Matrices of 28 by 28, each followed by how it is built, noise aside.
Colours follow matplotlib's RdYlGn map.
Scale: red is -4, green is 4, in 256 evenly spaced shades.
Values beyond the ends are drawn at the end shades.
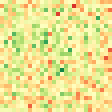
blocks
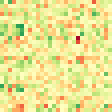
low rank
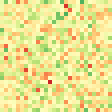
repeating rows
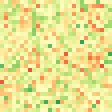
blocks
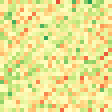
Hankel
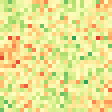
smooth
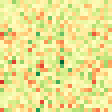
low rank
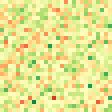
Hankel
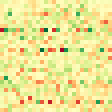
uneven rows
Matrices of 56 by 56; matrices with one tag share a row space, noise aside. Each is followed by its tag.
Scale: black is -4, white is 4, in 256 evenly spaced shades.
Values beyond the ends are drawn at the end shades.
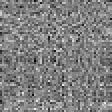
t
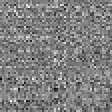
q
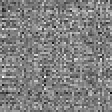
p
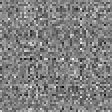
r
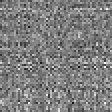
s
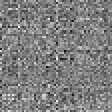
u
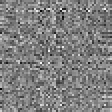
t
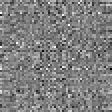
t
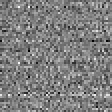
s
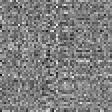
u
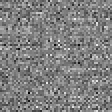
s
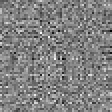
t
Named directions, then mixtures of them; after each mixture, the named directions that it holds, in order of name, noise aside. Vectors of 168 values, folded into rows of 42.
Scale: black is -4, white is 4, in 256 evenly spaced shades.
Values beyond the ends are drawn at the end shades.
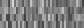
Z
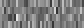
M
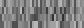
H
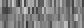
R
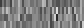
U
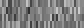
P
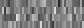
H, M, U.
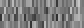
H, P, Z.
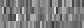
H, M.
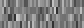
M.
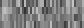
R.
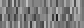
H, P, Z.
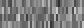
M, P, U.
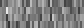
P, U, Z.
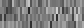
P, R, U.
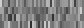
H, M, P.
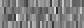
M.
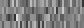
M, Z.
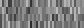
P.
